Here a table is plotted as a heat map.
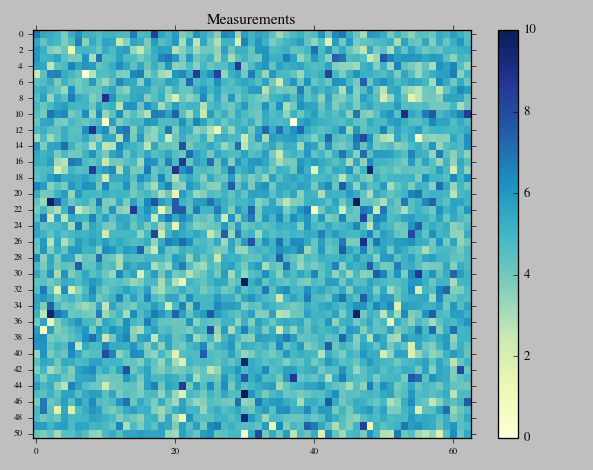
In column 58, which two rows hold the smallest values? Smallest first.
50, 7
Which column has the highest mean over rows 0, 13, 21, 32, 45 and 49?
46
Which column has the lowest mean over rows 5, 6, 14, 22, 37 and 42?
18
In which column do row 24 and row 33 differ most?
20
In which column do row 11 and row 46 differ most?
37
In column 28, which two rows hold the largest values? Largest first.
19, 17
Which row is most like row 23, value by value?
26
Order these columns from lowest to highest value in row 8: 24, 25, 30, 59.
25, 30, 59, 24
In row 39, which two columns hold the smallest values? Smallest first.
54, 6
